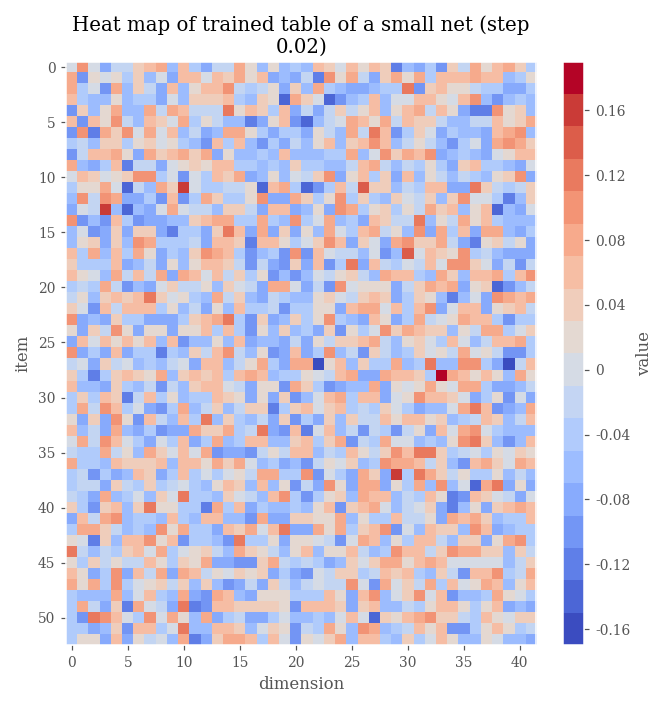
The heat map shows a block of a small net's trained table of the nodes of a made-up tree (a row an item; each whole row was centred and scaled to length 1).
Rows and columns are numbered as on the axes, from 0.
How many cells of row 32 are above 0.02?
16
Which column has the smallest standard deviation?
4
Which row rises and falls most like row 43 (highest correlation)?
22
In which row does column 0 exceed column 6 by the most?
14
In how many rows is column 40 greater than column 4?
13
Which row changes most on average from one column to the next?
15
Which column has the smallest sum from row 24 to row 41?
39
